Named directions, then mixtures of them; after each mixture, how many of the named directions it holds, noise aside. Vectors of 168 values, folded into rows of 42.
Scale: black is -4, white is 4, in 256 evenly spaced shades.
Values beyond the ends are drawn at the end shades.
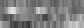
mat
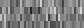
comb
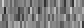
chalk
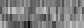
two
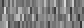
one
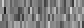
one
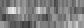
one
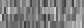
three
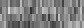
two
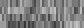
two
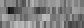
one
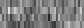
two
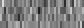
one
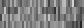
three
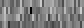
two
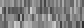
three
